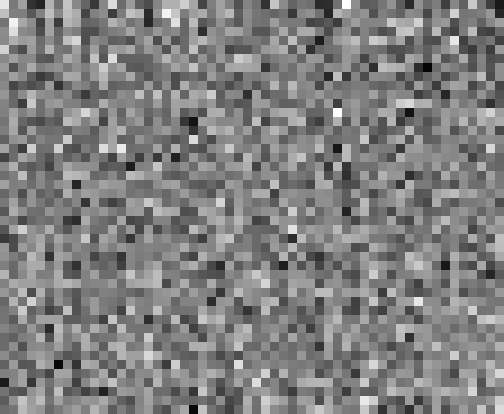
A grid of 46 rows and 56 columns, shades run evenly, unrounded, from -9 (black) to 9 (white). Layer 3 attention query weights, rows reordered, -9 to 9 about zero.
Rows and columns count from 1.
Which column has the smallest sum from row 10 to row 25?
39
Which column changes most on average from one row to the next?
46
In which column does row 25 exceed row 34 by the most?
24
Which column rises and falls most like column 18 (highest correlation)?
16
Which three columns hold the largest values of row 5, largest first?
51, 9, 42
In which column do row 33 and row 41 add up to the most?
27
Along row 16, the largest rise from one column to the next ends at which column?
22
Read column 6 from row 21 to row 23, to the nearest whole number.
-1 -1 -2
